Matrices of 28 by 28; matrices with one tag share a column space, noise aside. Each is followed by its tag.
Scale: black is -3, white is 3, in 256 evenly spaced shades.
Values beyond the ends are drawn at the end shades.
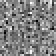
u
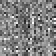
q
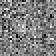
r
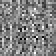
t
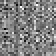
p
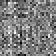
r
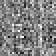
t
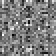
u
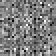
q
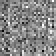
q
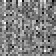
u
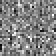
t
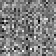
q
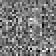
q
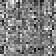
u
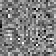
r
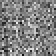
q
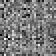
r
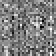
q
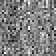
u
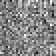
u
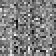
q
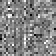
r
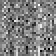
q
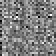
p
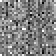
u
